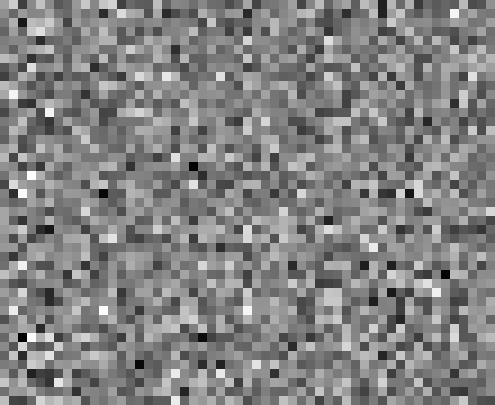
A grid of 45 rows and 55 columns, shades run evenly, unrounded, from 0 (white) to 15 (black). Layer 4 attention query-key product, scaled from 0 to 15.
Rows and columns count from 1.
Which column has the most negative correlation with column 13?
15
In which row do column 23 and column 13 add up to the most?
38
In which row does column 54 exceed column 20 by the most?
45
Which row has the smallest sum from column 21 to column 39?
26
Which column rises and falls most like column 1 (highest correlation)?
32
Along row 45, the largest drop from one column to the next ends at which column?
20
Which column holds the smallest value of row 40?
6
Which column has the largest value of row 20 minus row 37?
23
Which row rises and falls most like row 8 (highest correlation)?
29
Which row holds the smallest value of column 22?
21
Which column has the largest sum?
14
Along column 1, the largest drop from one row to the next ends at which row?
10
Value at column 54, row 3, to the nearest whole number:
8
